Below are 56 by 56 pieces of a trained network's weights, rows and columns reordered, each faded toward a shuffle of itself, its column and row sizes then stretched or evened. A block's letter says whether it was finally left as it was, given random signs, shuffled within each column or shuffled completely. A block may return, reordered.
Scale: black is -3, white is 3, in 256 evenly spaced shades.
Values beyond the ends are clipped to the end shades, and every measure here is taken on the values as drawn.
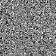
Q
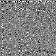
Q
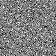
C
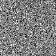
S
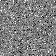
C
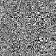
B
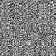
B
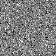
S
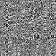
B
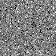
S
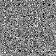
Q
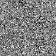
Q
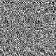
B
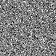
C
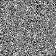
S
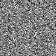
S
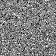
C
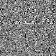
Q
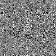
Q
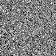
S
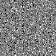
S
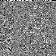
Q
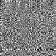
B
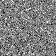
C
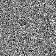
S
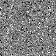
S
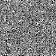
Q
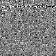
Q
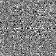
Q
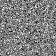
C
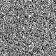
S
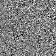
S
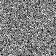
C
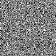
Q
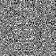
B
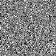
Q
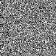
Q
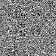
Q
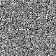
Q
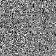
Q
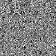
Q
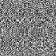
B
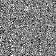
S
